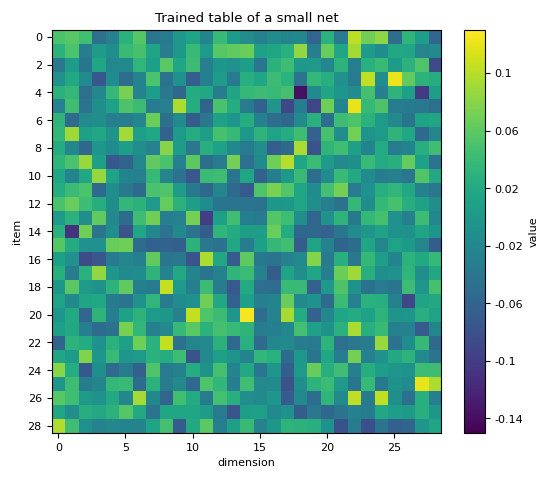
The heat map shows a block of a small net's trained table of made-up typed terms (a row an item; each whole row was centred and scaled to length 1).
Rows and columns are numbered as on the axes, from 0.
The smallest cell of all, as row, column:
4, 18
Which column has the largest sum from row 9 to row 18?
17
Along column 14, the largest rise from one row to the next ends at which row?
20
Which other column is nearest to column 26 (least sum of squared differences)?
25
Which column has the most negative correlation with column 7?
5
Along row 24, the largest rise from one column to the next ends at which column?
7
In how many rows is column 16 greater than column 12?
12
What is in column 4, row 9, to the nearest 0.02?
-0.08
